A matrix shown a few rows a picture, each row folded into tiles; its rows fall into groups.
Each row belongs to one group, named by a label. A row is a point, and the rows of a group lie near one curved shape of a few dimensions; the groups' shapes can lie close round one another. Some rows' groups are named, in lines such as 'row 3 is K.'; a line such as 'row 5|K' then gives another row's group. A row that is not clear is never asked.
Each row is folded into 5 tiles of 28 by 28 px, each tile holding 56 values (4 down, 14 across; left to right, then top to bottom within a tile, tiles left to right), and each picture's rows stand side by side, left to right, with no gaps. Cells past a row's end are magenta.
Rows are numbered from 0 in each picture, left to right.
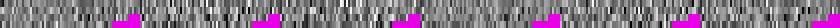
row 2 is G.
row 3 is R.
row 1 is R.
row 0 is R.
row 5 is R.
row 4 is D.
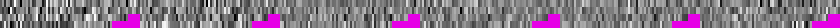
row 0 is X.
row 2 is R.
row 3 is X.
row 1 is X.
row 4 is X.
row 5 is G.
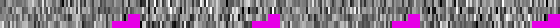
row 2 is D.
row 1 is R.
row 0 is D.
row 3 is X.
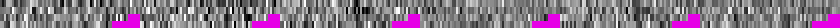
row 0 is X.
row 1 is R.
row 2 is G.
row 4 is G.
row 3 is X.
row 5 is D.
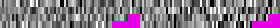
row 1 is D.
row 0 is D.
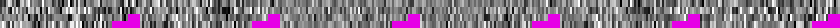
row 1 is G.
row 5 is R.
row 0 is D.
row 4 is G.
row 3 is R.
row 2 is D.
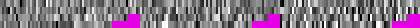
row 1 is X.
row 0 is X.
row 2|R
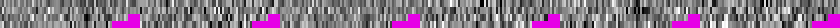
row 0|R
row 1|D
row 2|D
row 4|G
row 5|X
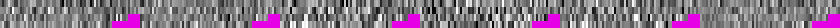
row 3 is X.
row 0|X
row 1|R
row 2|X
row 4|D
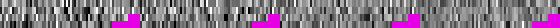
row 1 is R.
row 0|G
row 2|R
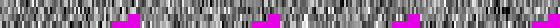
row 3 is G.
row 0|D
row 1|D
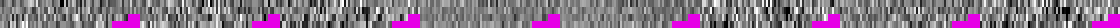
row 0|D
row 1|D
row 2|G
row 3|X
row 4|X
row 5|G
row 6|D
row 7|G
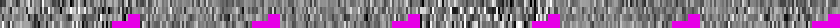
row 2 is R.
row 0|D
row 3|R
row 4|X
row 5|R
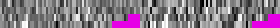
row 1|X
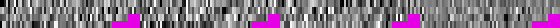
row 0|R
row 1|X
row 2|X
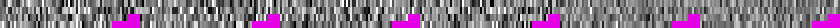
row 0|D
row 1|R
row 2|G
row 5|G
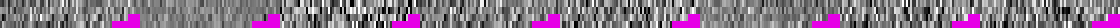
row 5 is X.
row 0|G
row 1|X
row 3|G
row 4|D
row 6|G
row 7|G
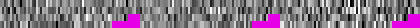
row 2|D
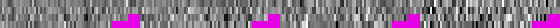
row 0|R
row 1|R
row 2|X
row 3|X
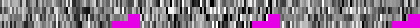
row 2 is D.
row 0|G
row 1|D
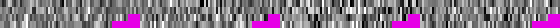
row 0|X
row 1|D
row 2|D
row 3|R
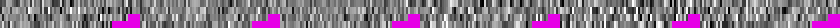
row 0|D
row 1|X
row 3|X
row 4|R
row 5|X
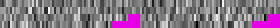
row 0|D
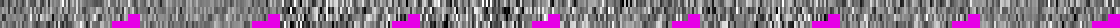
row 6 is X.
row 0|G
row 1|X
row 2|X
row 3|G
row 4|X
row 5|X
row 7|X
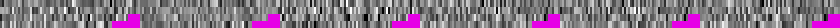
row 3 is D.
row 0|R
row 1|G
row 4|D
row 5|D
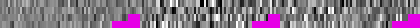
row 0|X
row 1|D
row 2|X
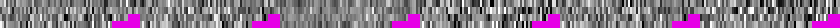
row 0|R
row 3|D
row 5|R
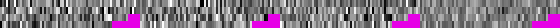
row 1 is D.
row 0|R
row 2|R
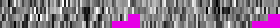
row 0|G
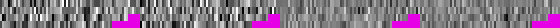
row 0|G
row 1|R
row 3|R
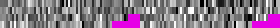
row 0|D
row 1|R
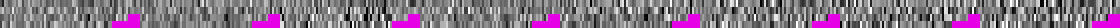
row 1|R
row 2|R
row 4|R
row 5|D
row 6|R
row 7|D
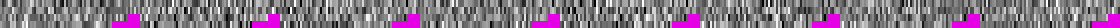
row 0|X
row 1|D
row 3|D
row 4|X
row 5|D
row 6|D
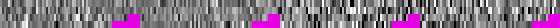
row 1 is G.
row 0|X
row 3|R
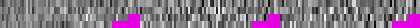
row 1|D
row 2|R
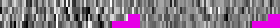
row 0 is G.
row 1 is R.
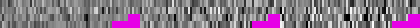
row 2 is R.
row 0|R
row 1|D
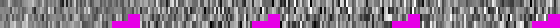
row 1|D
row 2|R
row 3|R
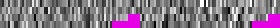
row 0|D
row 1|G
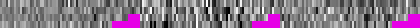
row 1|G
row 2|R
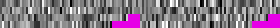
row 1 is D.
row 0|D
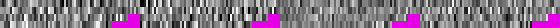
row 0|X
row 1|R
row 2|G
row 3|D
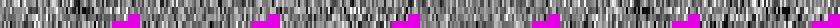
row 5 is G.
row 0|G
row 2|D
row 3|X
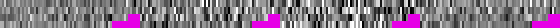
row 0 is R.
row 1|G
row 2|D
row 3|R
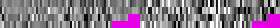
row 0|R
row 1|D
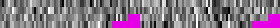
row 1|G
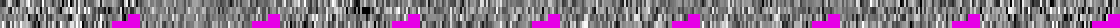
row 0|D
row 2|G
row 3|G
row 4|X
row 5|D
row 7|D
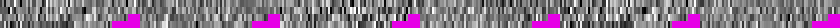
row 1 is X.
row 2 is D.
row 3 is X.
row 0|X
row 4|X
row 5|R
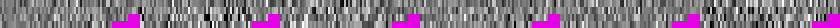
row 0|G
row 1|R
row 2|X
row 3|R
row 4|D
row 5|X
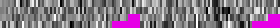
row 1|G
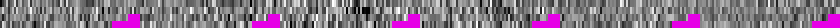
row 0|R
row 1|R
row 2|G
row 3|G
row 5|X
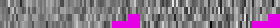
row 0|X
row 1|D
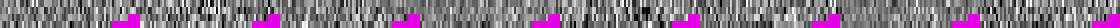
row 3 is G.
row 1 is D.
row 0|D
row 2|X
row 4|G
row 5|X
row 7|X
